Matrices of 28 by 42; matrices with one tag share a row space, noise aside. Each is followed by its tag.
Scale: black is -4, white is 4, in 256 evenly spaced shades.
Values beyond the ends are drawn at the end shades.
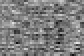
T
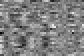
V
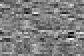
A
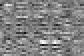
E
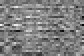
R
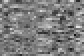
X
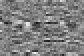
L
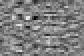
L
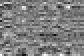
E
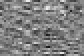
L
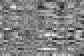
X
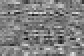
T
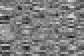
A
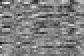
A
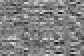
T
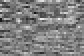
A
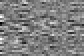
V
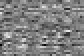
E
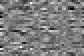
V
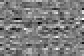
R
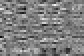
E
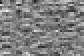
A
